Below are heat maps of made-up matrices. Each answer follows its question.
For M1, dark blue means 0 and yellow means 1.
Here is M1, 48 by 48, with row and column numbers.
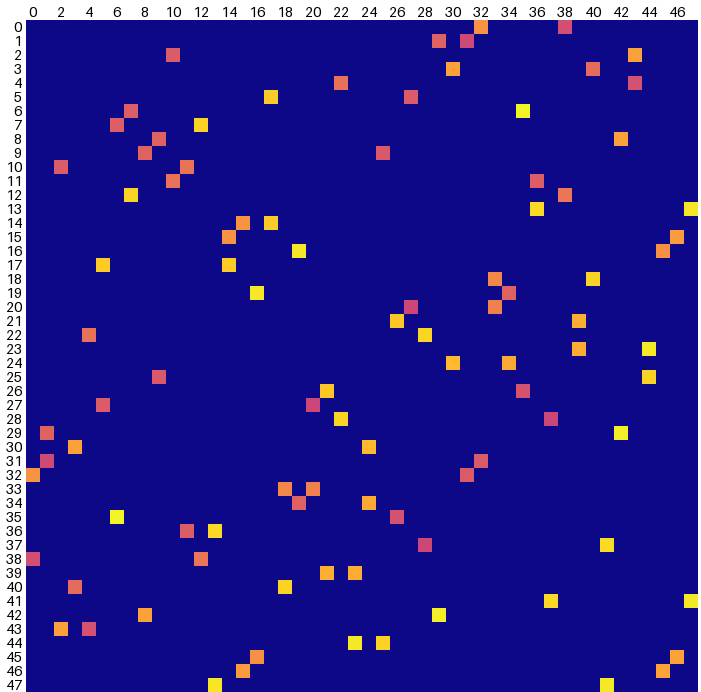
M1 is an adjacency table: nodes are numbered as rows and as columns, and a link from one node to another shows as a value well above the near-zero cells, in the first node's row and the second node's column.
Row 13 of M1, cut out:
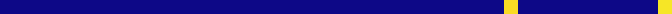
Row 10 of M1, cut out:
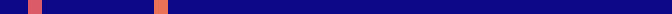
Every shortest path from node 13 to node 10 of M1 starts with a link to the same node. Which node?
node 36
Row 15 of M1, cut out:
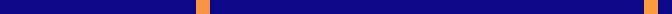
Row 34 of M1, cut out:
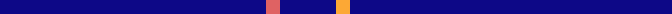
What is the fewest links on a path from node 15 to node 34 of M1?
5
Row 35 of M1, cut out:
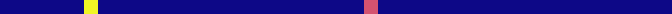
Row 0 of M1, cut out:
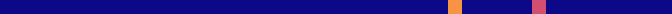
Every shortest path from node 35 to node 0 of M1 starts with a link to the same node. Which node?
node 6
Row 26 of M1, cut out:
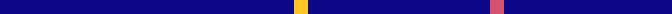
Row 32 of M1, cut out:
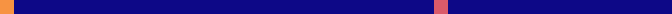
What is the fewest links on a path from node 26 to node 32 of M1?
7
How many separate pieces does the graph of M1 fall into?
3
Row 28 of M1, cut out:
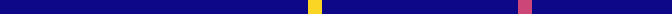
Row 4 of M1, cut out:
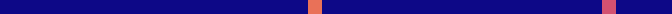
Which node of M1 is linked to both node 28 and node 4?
node 22
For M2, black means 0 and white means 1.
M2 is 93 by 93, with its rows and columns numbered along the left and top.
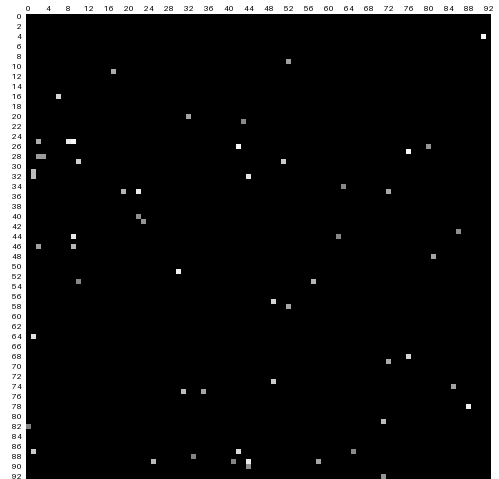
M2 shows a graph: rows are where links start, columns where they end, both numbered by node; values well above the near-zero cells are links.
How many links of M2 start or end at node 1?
4
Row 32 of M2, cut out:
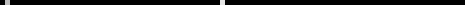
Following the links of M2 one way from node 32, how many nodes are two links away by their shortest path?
2
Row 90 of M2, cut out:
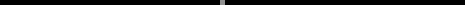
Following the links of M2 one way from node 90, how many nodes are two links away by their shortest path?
2
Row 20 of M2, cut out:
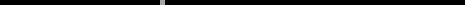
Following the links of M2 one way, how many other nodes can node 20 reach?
6
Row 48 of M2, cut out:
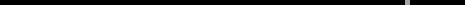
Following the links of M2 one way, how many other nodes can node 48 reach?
2
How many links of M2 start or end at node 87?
3
